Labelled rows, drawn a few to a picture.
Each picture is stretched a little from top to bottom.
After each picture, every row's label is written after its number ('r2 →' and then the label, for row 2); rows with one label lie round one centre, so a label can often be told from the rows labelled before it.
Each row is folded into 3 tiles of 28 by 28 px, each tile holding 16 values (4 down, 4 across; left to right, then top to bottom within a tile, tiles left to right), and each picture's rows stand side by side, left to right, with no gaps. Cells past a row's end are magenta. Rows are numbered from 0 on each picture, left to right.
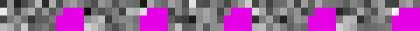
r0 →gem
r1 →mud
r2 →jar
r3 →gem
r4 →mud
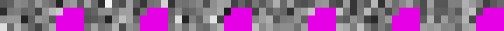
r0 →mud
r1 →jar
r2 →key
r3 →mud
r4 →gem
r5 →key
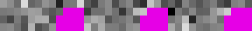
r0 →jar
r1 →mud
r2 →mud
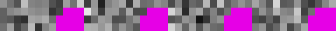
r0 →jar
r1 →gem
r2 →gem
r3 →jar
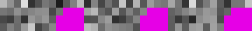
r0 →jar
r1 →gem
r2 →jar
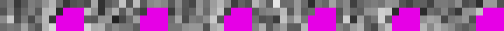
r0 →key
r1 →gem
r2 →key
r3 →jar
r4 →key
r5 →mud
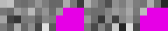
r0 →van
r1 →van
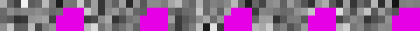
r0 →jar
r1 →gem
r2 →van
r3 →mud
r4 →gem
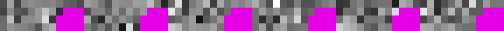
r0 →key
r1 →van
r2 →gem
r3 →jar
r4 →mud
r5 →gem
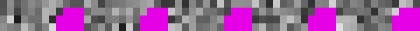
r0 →key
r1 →van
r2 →gem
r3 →jar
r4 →mud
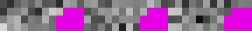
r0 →mud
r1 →van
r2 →gem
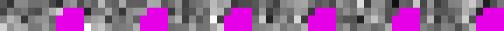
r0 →mud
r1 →mud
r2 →key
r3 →key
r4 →jar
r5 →key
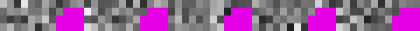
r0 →jar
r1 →gem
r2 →key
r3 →van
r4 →gem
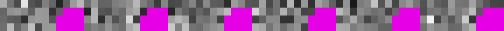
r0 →jar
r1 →key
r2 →mud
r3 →gem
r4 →gem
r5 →key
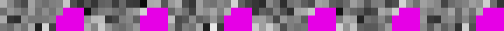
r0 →van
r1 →mud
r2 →van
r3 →mud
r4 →mud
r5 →van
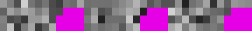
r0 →jar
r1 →key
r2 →gem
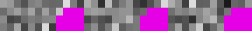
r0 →van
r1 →jar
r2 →jar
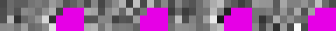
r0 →key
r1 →gem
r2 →key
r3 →van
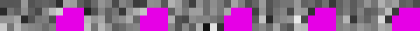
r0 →mud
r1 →mud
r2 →van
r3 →key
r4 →key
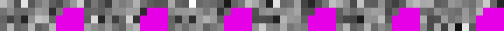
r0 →jar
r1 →key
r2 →jar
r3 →jar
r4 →jar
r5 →van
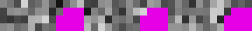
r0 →jar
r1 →mud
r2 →key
